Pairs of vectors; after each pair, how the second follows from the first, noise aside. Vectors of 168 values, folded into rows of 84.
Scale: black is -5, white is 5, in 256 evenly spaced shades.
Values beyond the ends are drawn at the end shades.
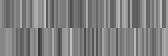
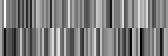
wrapped around, scaled up.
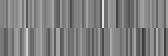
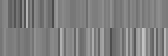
negated, partly zeroed.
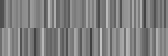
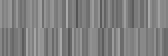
reversed, shrunk.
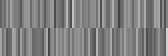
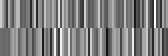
wrapped around, scaled up.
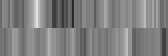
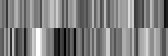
wrapped around, scaled up.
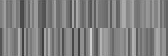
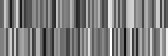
wrapped around, negated, scaled up.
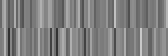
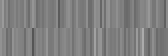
wrapped around, negated, shrunk.
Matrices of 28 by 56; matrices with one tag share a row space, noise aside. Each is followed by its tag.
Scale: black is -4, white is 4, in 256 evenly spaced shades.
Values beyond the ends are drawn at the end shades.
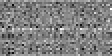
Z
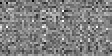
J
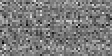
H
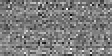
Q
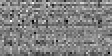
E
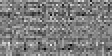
Q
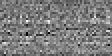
H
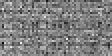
E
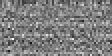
Z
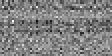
Z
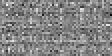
Z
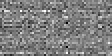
E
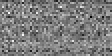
Z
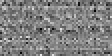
H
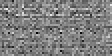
Z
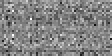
Z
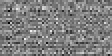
Q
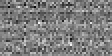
Q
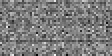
J
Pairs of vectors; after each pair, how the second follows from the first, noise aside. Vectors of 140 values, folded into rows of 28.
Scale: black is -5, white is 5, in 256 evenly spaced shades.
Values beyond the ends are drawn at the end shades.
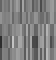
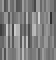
wrapped around, negated.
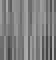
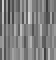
reversed.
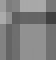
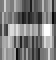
wrapped around, negated, scaled up.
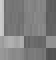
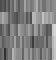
reversed.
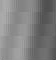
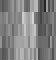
wrapped around, negated.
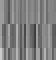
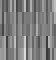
wrapped around, negated.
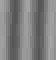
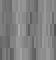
wrapped around, negated, shrunk.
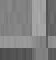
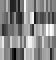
wrapped around, negated, scaled up.
